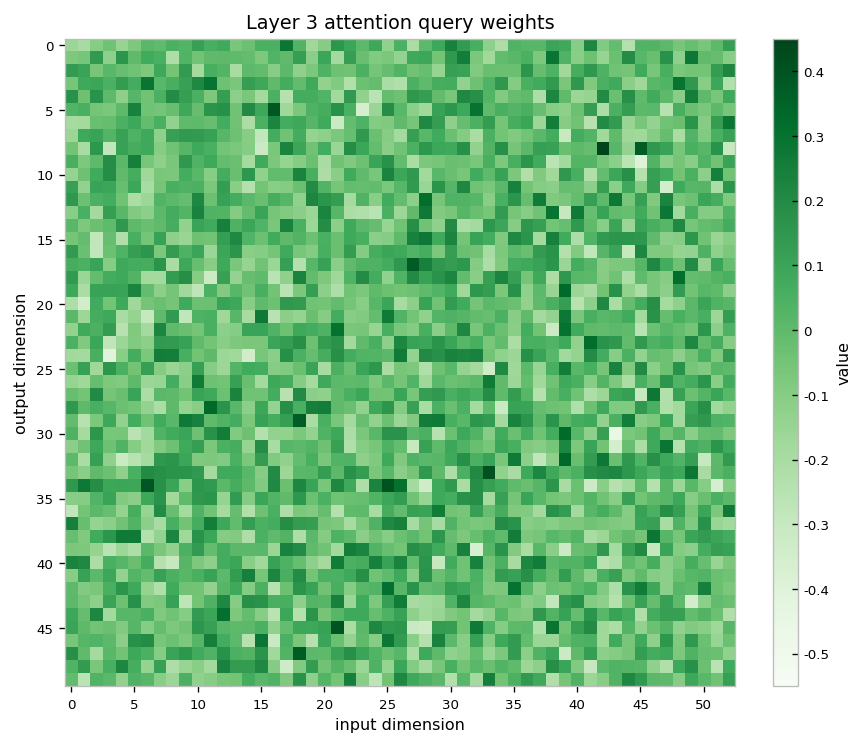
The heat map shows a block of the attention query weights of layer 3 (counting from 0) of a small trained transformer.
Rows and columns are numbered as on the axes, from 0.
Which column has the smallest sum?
1
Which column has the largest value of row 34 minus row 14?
25
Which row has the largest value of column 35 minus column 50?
32
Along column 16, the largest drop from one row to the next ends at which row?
42
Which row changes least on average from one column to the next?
2
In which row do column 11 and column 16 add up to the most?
5
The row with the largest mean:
33
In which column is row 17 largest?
27
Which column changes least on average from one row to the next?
13
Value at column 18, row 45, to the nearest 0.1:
0.1
